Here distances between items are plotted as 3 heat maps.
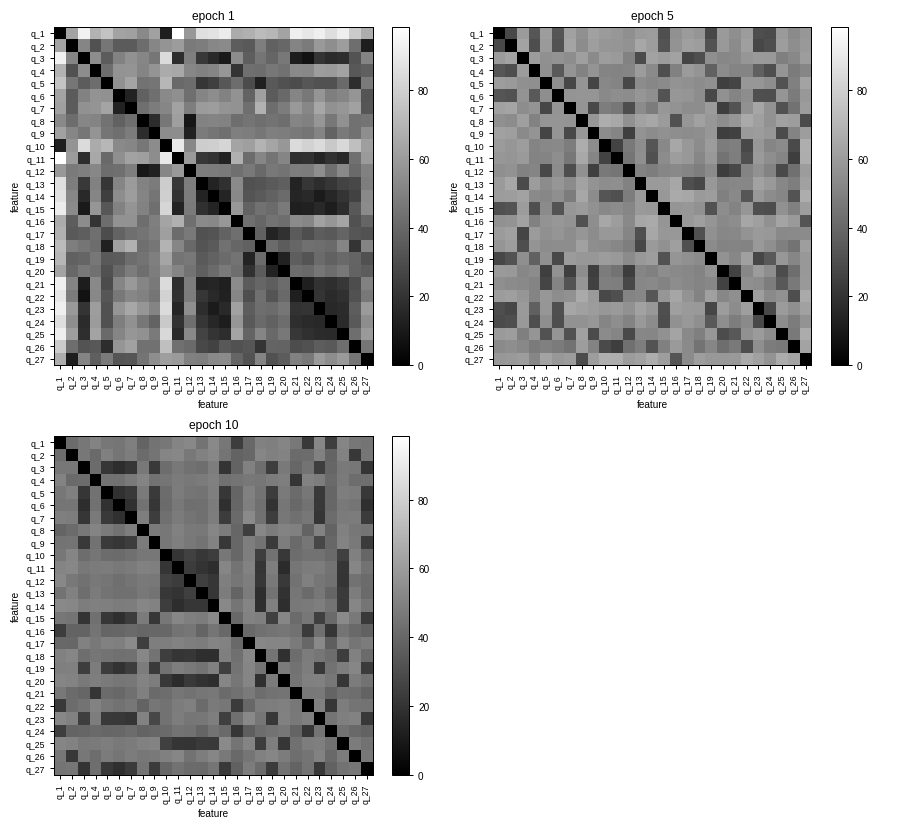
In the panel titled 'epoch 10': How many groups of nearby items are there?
6
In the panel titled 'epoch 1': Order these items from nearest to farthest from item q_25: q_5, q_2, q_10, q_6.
q_5, q_6, q_2, q_10
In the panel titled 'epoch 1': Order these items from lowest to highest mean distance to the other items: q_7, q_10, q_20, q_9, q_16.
q_20, q_9, q_16, q_7, q_10
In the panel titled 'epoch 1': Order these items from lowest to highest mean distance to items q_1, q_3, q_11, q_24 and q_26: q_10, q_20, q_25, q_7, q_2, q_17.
q_25, q_17, q_20, q_2, q_7, q_10
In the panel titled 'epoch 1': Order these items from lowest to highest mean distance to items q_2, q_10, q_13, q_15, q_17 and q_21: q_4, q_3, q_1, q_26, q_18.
q_3, q_26, q_18, q_4, q_1
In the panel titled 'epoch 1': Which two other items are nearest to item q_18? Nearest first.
q_5, q_26
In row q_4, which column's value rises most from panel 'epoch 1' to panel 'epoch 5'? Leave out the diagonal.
q_16
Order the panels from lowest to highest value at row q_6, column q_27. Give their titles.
epoch 10, epoch 1, epoch 5
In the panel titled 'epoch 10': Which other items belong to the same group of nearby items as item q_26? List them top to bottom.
q_2
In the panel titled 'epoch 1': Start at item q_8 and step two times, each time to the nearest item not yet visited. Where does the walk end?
q_9
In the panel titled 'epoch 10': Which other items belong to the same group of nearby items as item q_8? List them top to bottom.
q_17
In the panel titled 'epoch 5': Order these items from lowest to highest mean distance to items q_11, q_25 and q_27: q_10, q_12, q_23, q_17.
q_12, q_10, q_17, q_23
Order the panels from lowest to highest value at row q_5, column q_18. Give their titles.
epoch 1, epoch 10, epoch 5
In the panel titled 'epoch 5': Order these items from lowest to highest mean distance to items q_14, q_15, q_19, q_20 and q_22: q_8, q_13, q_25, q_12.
q_12, q_25, q_13, q_8
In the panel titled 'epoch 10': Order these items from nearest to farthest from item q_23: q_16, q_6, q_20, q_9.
q_6, q_9, q_16, q_20
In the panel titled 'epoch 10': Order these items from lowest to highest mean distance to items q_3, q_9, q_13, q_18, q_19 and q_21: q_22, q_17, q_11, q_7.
q_7, q_11, q_22, q_17
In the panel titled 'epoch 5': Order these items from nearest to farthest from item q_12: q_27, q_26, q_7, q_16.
q_7, q_26, q_16, q_27
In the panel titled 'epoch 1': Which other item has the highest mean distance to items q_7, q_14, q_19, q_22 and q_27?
q_1
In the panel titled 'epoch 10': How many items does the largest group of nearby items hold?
9
